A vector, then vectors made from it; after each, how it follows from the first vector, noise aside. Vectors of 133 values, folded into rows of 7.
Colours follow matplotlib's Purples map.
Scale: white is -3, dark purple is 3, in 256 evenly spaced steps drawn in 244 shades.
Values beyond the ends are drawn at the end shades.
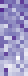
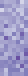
negated, shrunk.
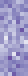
wrapped around, shrunk.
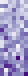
negated.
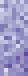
negated, shrunk.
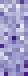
reversed, partly zeroed.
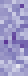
wrapped around, negated, shrunk.
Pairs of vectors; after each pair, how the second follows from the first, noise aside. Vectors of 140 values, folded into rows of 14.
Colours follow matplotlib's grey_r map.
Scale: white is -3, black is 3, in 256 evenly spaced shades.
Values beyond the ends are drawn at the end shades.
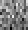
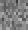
reversed, shrunk.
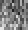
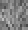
wrapped around, negated, shrunk.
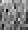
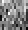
copied.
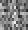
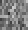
reversed, shrunk.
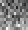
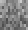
reversed, shrunk.
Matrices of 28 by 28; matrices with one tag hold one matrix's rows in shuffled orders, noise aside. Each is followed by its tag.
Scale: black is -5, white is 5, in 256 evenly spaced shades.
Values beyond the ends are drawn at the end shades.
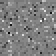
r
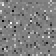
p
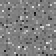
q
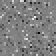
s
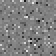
s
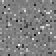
q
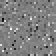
p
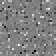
q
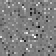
s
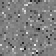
s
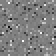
r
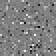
s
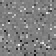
q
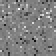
q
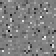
r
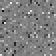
p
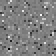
r
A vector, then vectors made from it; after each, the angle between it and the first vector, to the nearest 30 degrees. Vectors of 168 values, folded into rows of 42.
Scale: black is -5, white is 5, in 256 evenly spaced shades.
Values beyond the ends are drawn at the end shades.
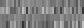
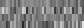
30 degrees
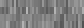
150 degrees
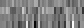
60 degrees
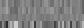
60 degrees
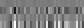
90 degrees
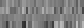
30 degrees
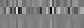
90 degrees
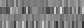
150 degrees
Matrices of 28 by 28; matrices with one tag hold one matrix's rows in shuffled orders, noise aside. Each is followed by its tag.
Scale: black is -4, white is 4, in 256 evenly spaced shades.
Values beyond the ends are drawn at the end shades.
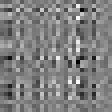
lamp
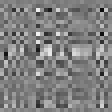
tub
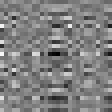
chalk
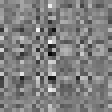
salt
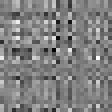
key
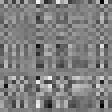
tub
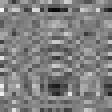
chalk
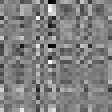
salt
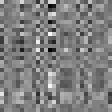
salt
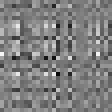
key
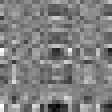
chalk
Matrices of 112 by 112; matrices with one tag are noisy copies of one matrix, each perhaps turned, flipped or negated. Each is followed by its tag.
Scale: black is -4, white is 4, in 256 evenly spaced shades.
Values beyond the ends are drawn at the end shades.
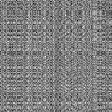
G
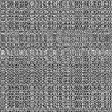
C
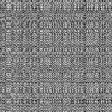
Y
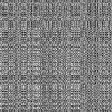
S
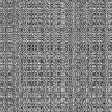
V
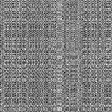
C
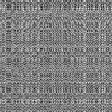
Y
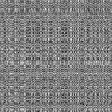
V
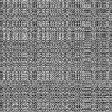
S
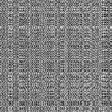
Y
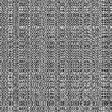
Y
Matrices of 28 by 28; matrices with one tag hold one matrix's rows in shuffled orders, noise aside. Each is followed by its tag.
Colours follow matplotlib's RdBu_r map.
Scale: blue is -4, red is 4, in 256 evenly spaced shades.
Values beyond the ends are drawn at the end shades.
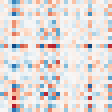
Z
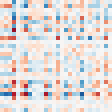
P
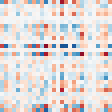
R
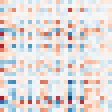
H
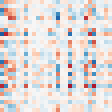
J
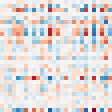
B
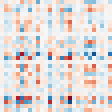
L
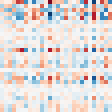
B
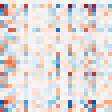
J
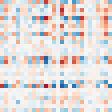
R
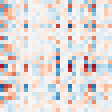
J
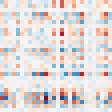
R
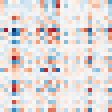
Z
